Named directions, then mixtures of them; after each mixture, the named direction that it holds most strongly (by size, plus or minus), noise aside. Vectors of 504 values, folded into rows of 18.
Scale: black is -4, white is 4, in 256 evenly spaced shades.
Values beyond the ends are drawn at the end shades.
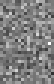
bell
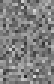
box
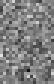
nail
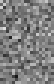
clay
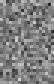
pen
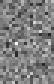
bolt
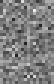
box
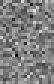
bolt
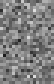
nail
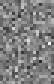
bell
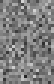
box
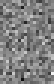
bell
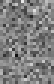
box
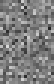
box
